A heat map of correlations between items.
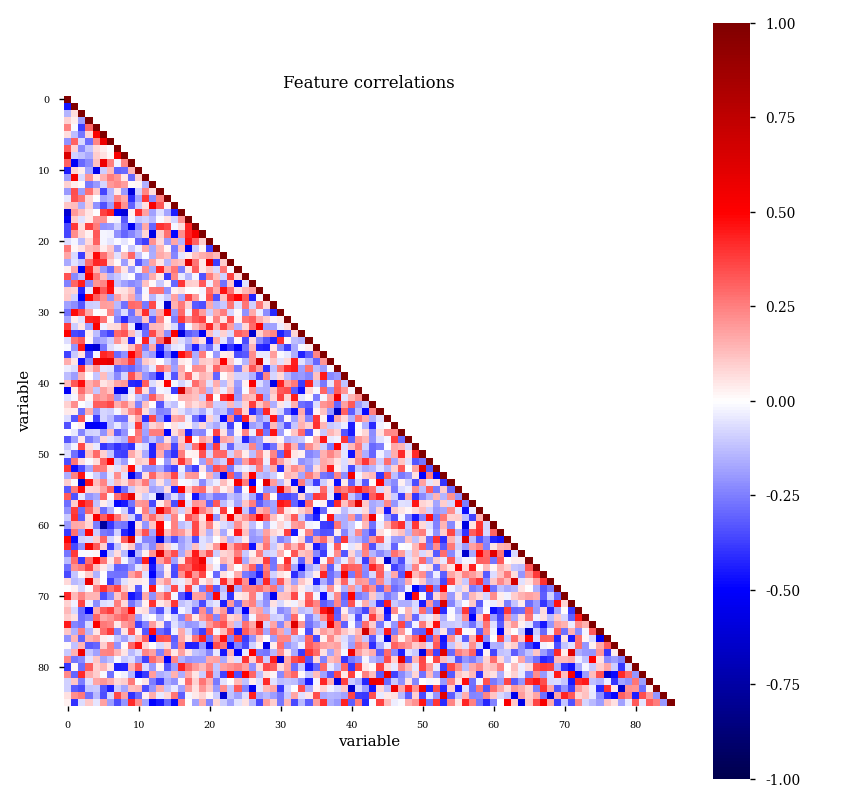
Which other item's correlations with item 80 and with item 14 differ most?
34
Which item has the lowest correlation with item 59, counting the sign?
77
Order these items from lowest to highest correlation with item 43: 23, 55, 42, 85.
42, 85, 23, 55
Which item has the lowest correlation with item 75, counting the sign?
65
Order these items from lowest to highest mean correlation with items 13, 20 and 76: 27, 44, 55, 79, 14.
44, 55, 79, 14, 27
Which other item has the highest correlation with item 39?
67
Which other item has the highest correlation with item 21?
70
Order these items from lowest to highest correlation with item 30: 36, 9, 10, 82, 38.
9, 82, 36, 10, 38
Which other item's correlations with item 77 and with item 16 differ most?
66
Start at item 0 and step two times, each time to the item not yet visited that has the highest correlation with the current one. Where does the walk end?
7
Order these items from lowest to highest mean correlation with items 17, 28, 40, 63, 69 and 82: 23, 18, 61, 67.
61, 67, 18, 23
